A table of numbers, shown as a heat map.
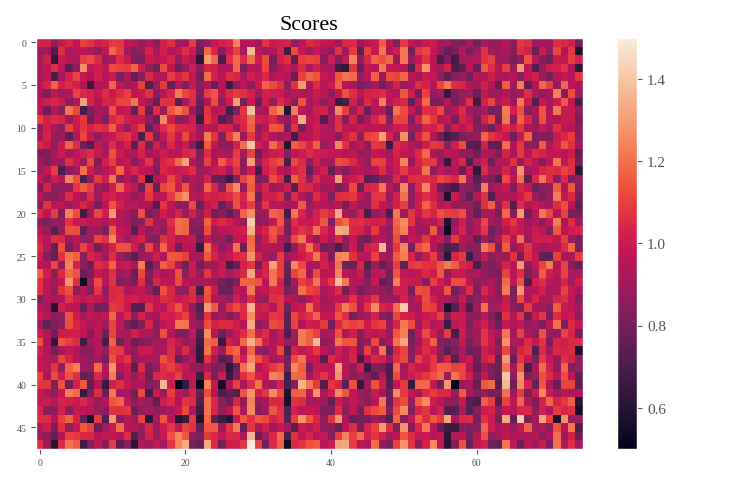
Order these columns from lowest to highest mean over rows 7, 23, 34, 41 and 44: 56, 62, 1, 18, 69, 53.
62, 1, 18, 56, 53, 69
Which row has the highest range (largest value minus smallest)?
47
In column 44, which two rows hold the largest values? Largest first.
46, 33
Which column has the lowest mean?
22
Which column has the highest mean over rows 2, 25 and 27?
29
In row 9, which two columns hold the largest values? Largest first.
36, 17
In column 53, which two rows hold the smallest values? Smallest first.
28, 22
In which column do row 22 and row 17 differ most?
41
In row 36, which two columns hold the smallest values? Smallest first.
74, 22
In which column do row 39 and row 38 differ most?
56
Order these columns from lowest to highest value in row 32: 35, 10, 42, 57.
57, 42, 35, 10
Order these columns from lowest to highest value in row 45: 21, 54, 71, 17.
54, 17, 21, 71
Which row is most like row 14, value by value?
18
